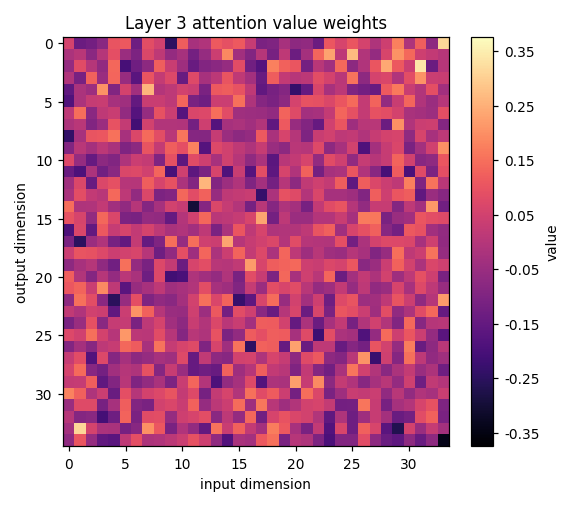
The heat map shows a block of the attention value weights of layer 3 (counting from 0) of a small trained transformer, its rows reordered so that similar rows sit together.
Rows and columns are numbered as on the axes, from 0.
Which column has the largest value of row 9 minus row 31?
33
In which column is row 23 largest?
6
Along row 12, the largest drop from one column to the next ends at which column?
13
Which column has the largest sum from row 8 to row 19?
29
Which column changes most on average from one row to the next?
11
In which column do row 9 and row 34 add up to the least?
23
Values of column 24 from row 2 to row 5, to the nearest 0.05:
0.15 0 0 0.1
